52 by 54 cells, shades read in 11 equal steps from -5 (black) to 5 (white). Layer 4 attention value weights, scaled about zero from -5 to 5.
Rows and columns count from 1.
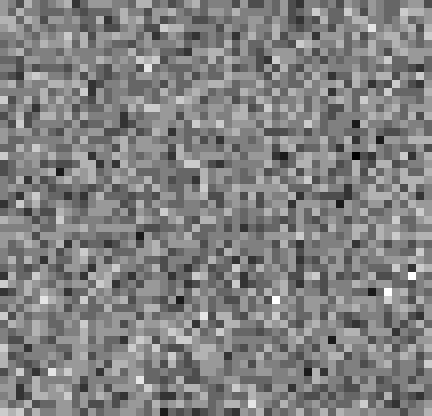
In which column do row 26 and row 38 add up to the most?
35
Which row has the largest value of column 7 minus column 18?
30
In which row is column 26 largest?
40
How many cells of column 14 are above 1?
3
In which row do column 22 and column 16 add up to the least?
50
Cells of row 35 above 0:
15
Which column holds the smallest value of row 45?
29
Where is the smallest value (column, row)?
45, 20
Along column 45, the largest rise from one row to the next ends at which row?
21
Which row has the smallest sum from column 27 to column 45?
25
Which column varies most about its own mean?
11
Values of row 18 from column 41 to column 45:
2 -1 0 2 -3
